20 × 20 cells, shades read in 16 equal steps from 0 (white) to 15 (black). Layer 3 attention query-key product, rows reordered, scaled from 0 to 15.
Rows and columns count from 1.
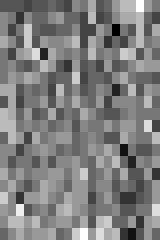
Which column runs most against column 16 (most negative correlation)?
6
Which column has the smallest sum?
10
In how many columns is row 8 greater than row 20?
12
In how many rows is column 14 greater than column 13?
9
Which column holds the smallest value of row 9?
19
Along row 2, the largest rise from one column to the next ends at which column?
13
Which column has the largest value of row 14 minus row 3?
4
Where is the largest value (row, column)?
3, 15
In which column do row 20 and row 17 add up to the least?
11
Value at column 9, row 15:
8
